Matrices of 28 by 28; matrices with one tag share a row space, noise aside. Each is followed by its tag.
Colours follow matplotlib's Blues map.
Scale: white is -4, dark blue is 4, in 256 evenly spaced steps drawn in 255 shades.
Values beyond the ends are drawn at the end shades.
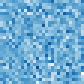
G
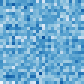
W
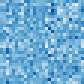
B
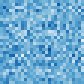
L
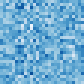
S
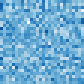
W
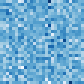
B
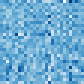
B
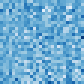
G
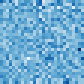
G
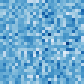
G
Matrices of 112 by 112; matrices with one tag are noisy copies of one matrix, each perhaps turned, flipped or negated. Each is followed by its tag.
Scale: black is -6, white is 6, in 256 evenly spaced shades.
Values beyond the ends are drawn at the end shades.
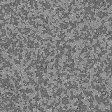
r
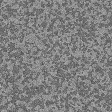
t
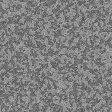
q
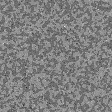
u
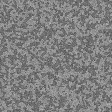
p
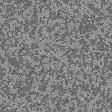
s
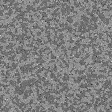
s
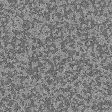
u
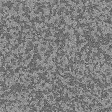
r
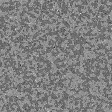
u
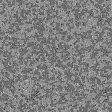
s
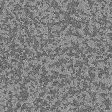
r
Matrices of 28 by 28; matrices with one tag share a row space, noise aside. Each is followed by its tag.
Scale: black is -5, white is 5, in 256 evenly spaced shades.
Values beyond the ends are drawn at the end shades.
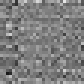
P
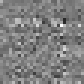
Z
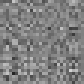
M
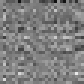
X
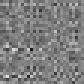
M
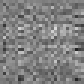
X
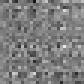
Z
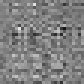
Z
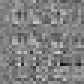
Z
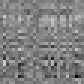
X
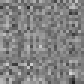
M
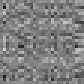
X
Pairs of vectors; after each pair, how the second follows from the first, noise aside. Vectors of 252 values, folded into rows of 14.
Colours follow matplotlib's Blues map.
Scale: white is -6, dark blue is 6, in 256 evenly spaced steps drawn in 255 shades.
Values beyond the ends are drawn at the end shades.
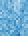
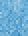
shrunk.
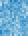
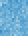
shrunk.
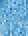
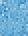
wrapped around, negated, partly zeroed.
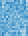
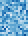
wrapped around, negated, scaled up.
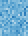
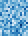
scaled up.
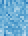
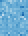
wrapped around, negated, partly zeroed.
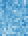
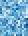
wrapped around, scaled up.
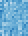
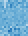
wrapped around, negated, partly zeroed.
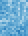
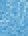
shrunk.
